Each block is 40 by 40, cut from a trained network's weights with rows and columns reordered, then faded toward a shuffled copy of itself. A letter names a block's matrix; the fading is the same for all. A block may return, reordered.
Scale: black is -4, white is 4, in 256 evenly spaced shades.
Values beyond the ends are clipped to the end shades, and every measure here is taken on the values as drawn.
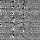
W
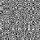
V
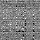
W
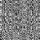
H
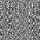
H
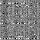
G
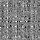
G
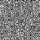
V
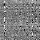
W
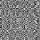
H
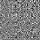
V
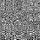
V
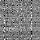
W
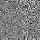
V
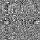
V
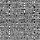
W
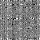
G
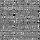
W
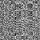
H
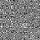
V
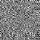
V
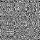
V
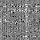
G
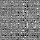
W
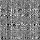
G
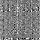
G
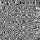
V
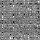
W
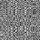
H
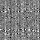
G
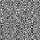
H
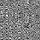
V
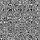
V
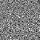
V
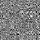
V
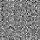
V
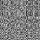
H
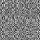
H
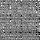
W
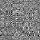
V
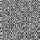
H
